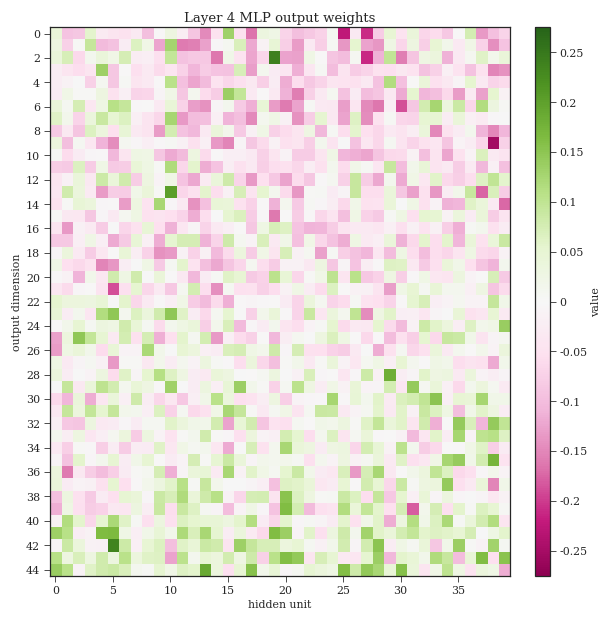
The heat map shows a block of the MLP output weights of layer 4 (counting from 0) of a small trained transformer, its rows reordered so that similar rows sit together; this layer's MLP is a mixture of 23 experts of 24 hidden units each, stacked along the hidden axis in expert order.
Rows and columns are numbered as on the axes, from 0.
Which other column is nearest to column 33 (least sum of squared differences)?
37
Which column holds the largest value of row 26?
8
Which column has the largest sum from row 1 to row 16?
10
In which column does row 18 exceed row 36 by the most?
1
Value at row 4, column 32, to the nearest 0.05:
0.05
